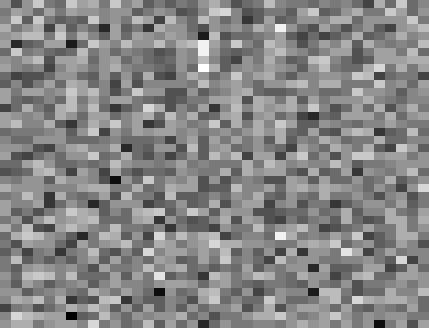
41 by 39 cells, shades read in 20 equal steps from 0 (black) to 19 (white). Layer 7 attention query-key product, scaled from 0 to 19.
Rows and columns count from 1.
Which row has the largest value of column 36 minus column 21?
23
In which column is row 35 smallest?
19
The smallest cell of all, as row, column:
40, 7
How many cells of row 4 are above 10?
19
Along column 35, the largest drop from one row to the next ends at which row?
10
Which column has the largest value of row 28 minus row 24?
37
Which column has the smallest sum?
5
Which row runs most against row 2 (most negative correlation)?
34
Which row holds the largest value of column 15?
35
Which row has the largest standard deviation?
30
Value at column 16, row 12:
6
